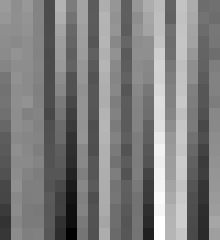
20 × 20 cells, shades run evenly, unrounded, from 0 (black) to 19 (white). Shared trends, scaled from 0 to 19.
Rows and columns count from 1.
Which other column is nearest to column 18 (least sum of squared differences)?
6
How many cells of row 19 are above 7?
11
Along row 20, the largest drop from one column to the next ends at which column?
18
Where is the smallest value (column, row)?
7, 20
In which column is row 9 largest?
15
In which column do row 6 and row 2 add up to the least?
5
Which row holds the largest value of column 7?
1
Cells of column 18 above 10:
7
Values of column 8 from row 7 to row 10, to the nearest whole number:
11 11 11 11
